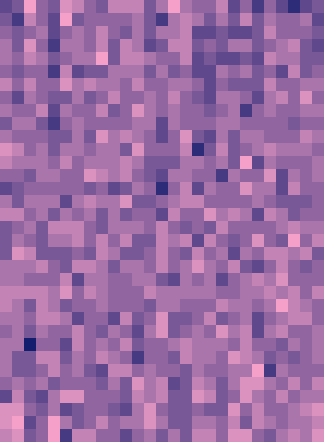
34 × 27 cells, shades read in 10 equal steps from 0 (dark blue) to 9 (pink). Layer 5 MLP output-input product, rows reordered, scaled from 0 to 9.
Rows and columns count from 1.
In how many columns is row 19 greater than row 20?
12
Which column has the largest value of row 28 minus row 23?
20
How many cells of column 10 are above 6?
3
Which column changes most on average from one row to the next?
6
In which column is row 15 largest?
21
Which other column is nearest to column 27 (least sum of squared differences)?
13
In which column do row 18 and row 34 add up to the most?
5
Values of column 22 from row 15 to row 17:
6 6 3
